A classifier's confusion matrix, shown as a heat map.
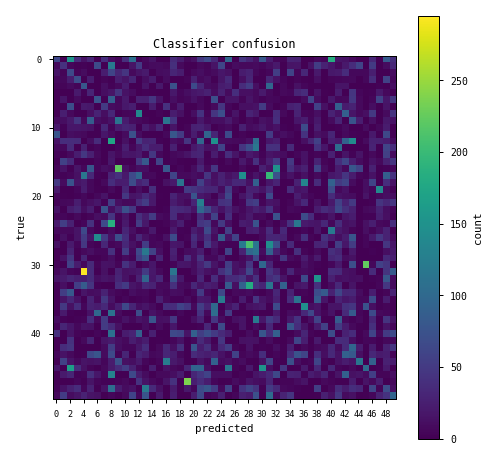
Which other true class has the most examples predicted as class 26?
43
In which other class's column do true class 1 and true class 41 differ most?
8
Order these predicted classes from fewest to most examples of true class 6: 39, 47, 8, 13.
39, 13, 47, 8
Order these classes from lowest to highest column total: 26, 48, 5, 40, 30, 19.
26, 19, 30, 5, 40, 48
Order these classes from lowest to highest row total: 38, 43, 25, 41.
41, 25, 38, 43
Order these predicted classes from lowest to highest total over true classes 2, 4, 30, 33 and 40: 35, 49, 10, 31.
35, 49, 10, 31
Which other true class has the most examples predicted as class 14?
38
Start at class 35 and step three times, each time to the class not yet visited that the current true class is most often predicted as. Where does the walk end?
12
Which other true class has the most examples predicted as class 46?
44
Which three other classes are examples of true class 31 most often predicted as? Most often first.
4, 17, 49
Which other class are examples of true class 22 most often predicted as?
21
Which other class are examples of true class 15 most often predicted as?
13
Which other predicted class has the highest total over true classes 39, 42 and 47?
19
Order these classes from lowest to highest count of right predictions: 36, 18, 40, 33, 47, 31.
47, 31, 40, 33, 18, 36
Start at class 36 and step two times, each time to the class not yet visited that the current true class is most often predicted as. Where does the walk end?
32
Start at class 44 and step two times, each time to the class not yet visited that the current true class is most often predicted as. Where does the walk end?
9
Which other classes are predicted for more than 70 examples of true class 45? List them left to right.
2, 20, 21, 25, 30
